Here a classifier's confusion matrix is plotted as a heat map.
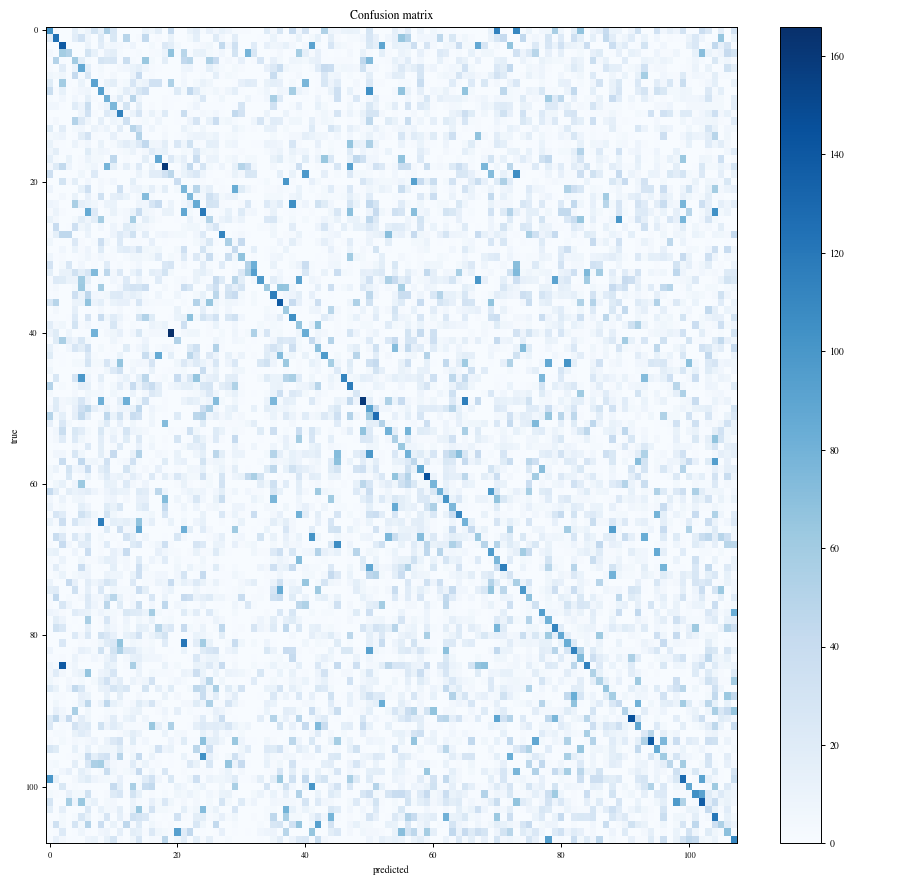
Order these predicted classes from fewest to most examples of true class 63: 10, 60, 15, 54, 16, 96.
16, 10, 15, 96, 60, 54
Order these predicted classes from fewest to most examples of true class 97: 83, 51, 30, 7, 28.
51, 83, 30, 7, 28
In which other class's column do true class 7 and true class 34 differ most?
40
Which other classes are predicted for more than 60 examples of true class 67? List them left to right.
41, 53, 58, 93
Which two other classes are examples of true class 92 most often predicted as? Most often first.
42, 16
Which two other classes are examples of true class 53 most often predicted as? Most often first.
56, 49
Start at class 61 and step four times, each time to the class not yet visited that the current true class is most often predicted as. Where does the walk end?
91
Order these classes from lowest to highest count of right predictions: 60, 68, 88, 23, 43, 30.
68, 88, 30, 60, 23, 43
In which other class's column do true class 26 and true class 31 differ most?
32
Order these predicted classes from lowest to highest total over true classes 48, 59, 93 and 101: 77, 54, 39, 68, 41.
41, 77, 68, 39, 54
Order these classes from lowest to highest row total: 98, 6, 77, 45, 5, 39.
45, 6, 39, 77, 5, 98
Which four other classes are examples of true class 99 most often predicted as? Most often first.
0, 102, 36, 47
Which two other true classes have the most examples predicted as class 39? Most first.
33, 64
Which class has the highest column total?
50
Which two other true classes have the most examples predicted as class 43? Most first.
17, 0
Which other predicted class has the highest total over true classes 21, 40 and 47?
19
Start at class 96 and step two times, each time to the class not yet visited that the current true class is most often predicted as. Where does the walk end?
104
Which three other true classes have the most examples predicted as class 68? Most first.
18, 84, 101
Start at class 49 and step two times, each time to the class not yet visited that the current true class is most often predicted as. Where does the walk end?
8
